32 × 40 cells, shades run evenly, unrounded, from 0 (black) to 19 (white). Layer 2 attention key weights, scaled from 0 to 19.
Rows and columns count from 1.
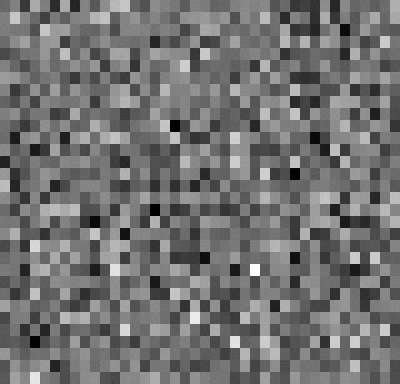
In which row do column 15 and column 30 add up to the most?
8
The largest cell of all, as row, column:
23, 26
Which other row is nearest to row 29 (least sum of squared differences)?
13
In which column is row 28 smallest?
5
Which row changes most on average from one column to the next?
29
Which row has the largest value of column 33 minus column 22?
4
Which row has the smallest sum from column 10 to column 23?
18
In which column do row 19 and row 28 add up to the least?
10
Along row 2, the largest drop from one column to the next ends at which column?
34
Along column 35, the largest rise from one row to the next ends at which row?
20
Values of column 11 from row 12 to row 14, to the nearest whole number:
13 8 9
